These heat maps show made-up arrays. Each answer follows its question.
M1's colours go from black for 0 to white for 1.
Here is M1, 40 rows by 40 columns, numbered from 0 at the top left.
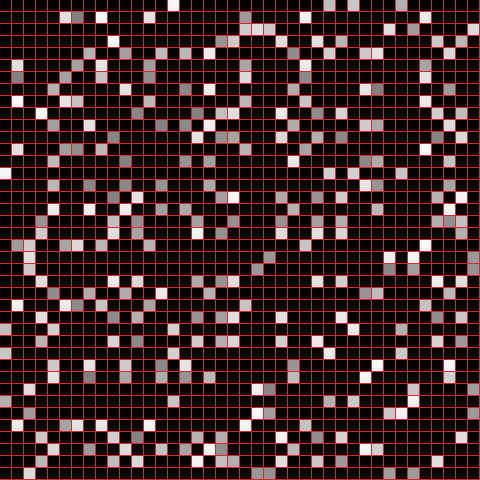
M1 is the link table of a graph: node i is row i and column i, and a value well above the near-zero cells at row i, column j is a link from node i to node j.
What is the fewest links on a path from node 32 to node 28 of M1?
7
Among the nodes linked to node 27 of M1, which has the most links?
node 4
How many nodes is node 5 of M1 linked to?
7
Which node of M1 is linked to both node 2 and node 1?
node 20
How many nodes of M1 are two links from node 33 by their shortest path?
6
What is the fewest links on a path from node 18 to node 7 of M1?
2
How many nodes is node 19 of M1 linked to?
9
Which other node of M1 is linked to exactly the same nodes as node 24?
node 15
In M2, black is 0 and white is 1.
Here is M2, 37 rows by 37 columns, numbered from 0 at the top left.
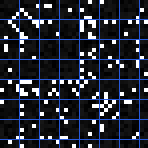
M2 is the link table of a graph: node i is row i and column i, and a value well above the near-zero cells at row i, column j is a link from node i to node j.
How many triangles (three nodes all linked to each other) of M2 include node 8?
1
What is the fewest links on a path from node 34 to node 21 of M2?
2
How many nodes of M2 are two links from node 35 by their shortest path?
6
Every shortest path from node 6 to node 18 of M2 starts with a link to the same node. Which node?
node 9
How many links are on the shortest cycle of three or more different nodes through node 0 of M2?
5
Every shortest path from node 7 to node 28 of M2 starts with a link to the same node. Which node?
node 20
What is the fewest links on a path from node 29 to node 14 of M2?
4
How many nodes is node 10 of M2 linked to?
3
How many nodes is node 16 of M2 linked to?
3
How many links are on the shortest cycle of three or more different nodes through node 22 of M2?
3
